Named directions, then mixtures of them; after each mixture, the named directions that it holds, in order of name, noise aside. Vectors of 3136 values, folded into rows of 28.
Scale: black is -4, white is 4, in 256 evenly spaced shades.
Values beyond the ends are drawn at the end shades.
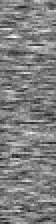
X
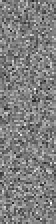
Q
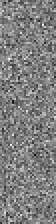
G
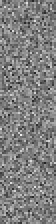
G, Q.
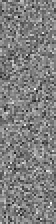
G, Q.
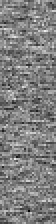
G, Q, X.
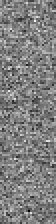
G, Q, X.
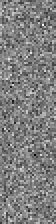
G.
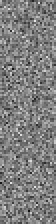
G, Q.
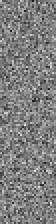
Q.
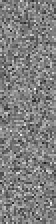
Q.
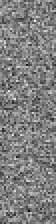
G, Q, X.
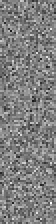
Q.
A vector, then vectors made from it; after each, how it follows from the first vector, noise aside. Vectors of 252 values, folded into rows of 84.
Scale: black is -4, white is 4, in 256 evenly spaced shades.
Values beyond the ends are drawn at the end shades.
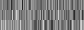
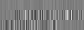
reversed, partly zeroed.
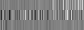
reversed, partly zeroed.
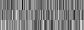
copied.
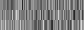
copied.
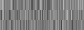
reversed, shrunk.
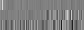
reversed, partly zeroed.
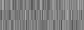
reversed, shrunk.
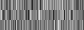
wrapped around.
